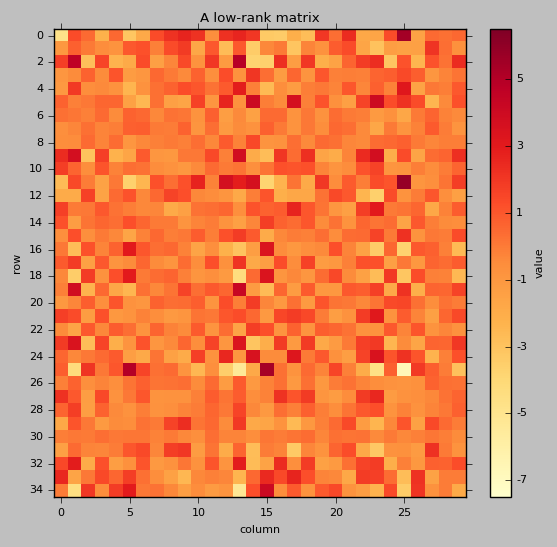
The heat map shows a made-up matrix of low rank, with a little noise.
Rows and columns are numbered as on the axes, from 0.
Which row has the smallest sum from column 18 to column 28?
25
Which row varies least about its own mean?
30
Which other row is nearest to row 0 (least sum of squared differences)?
11
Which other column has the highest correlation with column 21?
9
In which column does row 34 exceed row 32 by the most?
15
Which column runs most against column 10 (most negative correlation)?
6
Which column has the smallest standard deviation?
28
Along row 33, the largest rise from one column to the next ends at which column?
26
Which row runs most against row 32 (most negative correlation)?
22
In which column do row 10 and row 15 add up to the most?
23
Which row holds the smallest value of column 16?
0
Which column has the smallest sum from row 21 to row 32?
14
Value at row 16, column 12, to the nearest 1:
-2
